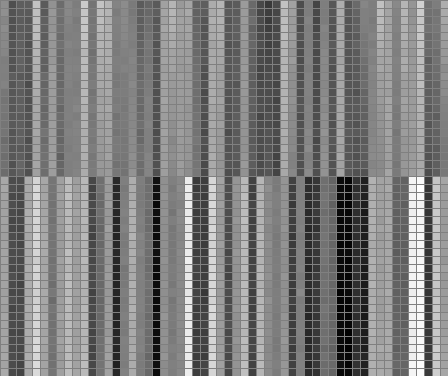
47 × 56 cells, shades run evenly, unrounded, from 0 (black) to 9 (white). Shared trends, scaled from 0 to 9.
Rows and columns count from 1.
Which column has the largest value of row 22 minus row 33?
43
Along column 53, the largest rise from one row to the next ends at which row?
23
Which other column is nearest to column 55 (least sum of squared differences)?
9
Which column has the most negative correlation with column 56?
19
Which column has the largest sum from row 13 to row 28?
53
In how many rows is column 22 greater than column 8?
22
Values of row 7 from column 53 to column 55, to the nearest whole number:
7 4 4
